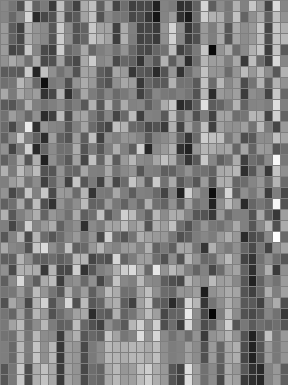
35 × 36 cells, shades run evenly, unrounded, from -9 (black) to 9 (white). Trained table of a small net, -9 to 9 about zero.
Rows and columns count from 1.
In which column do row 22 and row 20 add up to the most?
5
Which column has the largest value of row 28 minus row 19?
6
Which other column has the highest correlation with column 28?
33
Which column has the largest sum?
35
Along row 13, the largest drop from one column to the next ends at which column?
13
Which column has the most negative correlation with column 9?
26
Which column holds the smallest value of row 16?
31
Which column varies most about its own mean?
24
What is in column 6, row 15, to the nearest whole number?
-7
